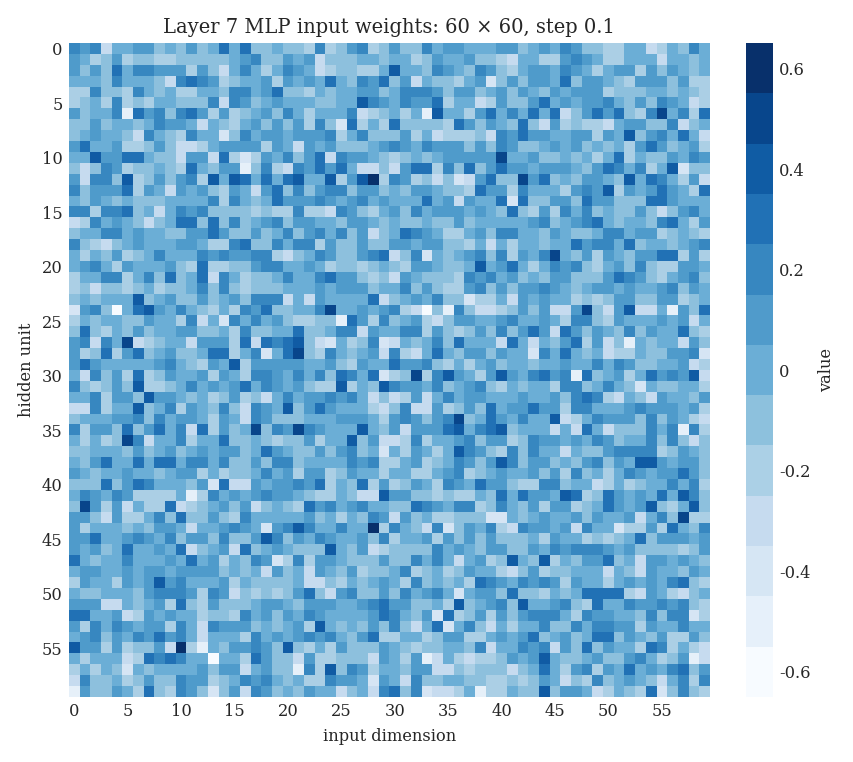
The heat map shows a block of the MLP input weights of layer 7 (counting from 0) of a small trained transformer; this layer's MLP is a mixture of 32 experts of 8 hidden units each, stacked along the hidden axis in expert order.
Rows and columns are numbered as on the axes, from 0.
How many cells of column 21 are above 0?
24
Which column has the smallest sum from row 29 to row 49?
59
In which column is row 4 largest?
19
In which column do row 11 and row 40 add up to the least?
16
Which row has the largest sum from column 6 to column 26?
12
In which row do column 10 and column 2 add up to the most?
55
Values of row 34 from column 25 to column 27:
0.1 0.1 0.1
